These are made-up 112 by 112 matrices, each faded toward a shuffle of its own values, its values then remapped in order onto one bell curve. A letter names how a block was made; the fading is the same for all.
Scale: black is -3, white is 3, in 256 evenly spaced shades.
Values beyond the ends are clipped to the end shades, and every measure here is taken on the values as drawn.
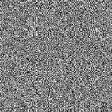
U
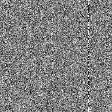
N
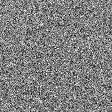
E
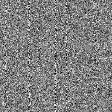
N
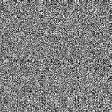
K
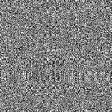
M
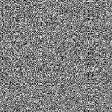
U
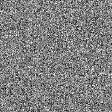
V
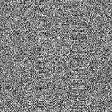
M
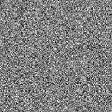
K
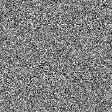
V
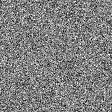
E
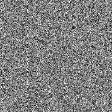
N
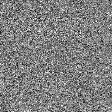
V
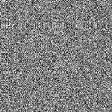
M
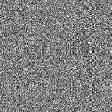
K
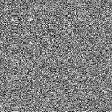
K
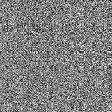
K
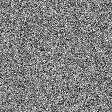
E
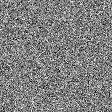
E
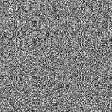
M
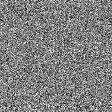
V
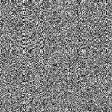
U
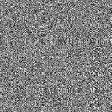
U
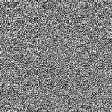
U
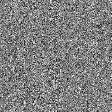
N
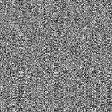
K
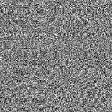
K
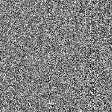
N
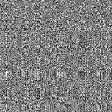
U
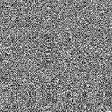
K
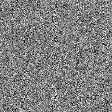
N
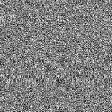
M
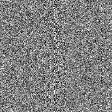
N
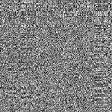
K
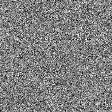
V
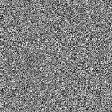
M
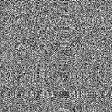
K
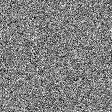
E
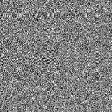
M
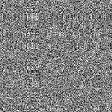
U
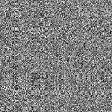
K
